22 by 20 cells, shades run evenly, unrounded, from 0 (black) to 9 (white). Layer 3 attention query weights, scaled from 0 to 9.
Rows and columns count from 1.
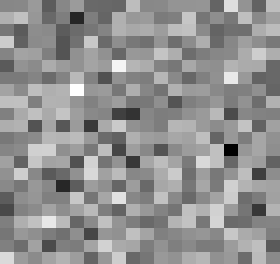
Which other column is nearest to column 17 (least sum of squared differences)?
12
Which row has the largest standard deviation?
13
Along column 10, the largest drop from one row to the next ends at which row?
14
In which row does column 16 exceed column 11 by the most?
19
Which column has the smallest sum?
5
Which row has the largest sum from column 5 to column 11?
6
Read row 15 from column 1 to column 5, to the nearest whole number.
5 7 5 3 4
